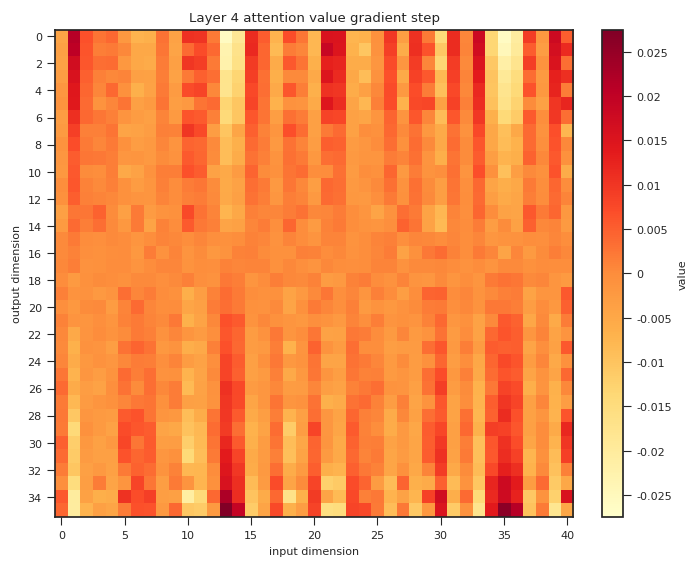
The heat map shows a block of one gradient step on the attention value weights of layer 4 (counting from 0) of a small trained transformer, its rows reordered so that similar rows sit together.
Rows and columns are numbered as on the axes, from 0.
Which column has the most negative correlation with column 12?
9
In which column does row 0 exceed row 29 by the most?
1
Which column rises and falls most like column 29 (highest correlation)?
40
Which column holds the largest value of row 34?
13
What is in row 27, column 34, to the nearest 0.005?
0.005
